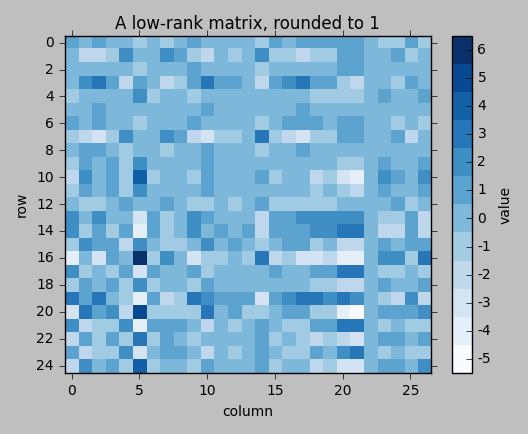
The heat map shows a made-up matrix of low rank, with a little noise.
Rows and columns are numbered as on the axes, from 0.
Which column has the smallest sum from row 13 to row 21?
14
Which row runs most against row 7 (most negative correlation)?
3
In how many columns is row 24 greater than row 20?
8
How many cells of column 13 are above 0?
2
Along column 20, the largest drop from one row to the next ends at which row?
20
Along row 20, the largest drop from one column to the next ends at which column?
6
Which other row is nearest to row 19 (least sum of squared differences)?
13
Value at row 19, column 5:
-4
